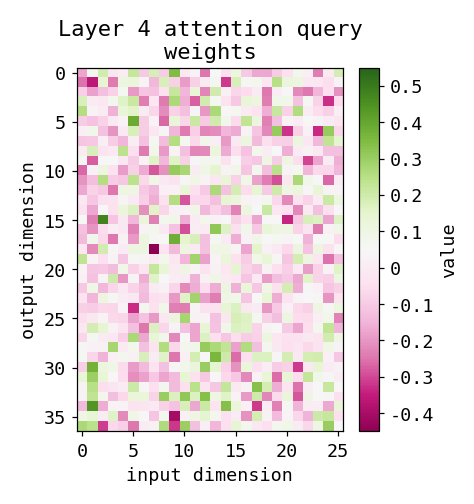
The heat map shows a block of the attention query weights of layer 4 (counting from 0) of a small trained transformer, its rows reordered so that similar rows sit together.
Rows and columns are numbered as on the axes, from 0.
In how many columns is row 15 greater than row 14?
14
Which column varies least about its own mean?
4
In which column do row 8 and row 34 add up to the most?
1
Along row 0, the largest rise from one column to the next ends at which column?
9
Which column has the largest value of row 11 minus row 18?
7
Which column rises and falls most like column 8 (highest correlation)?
6
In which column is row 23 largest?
11
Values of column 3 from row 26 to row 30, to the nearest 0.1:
0 0 0.3 0 0.1
